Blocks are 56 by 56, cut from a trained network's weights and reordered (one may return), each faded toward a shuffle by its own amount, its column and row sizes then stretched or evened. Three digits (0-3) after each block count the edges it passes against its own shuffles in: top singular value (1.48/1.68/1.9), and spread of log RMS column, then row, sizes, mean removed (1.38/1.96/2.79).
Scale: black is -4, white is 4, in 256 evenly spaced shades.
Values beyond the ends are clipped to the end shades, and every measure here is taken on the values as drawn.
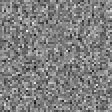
2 1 0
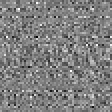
3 0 3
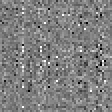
1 2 1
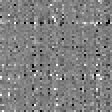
3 2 2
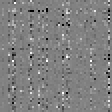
1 3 1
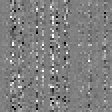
0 3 0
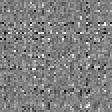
2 2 2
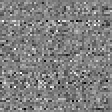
0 0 3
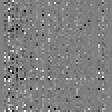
0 3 1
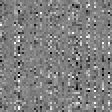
0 3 1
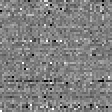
0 1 2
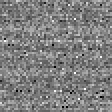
0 0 1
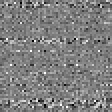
0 0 3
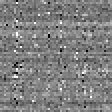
2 2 0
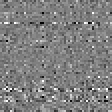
2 1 3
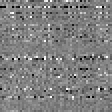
2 0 3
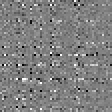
3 2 2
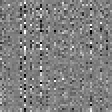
3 3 1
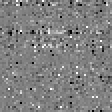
0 1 2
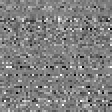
0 0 3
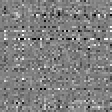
1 2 3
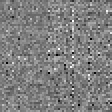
0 2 0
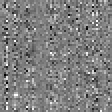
0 3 0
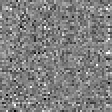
1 1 1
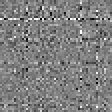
3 1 2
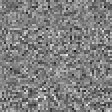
3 0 2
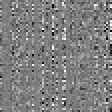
3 3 1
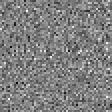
2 0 0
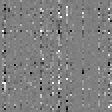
1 3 1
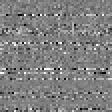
2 0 3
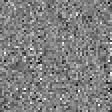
1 1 0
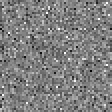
1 0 0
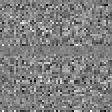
3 1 3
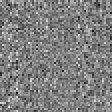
2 1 0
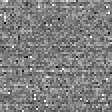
1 0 0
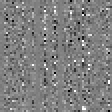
0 3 1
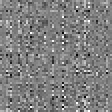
3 3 2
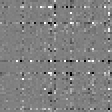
2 2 2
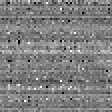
3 1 2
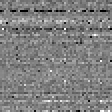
3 0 2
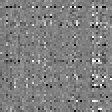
2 2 2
